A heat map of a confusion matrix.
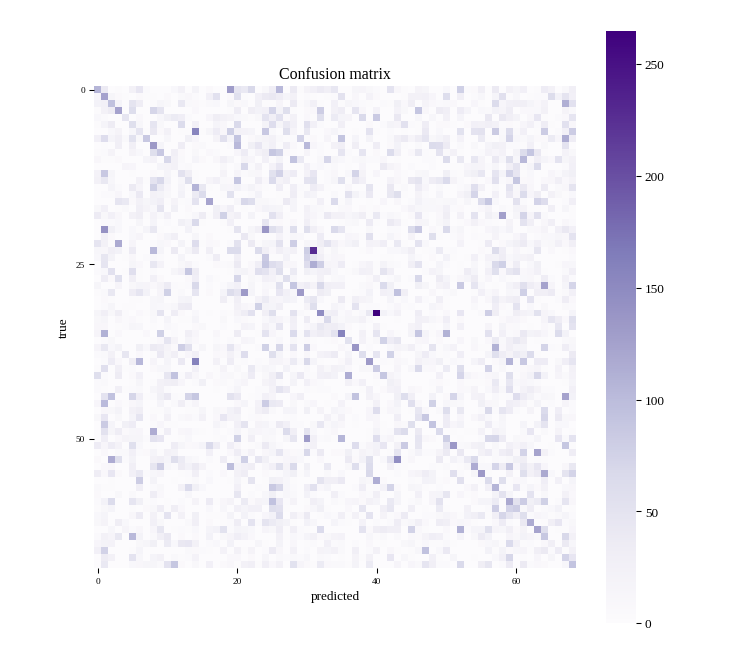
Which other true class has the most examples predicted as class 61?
10
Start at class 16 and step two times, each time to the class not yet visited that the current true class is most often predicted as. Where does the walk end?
40
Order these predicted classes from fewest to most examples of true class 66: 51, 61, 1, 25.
51, 61, 25, 1
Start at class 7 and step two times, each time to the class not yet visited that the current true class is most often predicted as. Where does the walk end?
59
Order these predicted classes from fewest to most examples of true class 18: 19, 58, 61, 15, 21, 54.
21, 19, 15, 54, 61, 58
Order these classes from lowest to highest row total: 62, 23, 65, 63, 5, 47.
65, 47, 62, 5, 63, 23
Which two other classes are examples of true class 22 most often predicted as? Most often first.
3, 28
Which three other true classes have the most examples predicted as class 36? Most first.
41, 15, 53
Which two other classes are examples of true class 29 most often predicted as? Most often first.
21, 43
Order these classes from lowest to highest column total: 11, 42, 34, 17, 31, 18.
17, 18, 11, 34, 42, 31
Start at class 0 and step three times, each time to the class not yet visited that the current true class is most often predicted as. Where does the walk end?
8
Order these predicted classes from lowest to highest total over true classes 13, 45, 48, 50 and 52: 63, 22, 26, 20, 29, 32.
29, 22, 32, 26, 63, 20
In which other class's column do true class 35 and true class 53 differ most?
43
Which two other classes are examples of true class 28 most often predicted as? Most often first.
64, 52
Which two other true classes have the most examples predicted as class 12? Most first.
37, 5
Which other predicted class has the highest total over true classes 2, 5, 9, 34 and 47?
67
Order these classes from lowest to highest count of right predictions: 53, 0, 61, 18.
53, 61, 18, 0
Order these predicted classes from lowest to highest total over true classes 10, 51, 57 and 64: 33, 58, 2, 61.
58, 2, 33, 61
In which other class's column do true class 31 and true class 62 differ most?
23
